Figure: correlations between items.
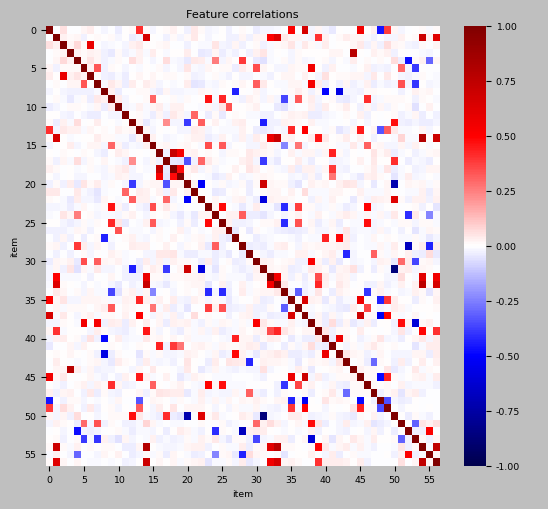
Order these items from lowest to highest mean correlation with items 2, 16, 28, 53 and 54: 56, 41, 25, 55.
55, 25, 41, 56
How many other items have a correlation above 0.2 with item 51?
4
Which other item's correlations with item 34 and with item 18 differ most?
16
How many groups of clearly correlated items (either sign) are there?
13
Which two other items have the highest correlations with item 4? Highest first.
28, 24
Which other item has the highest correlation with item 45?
37
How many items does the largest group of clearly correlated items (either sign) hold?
7
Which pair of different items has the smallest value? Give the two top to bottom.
31, 50
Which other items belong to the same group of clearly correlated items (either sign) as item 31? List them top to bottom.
12, 17, 20, 22, 50
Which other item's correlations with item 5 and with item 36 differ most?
38
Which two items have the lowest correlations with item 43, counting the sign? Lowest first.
29, 47
